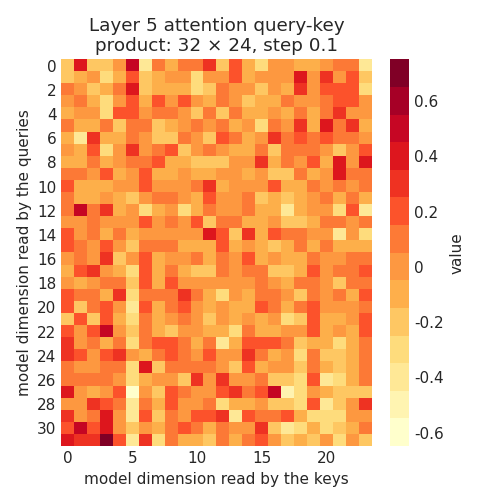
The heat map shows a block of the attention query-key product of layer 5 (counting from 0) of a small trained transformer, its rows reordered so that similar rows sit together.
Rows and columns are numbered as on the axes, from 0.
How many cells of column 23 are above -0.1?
22
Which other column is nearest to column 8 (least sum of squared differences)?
4
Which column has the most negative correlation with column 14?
21
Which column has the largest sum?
0
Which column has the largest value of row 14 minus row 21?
11
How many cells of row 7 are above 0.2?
1
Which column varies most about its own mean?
5
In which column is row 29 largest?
3
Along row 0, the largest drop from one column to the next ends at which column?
6
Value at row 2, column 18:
0.3
